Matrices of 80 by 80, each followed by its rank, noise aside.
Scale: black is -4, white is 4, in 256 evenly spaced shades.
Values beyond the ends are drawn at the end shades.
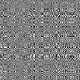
three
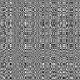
three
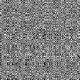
six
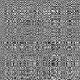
four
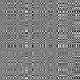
two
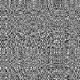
six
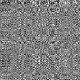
six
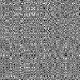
six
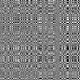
two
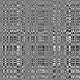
two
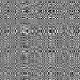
three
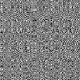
eight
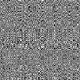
eight
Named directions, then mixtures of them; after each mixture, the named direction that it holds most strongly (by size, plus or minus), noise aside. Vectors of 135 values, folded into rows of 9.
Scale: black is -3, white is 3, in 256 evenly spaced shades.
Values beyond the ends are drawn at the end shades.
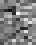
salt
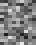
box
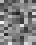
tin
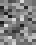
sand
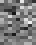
salt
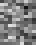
box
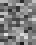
box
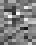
salt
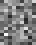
tin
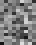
box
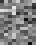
salt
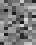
tin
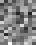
tin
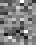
box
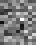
sand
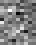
salt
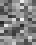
sand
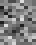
sand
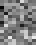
sand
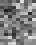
sand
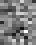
salt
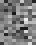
salt
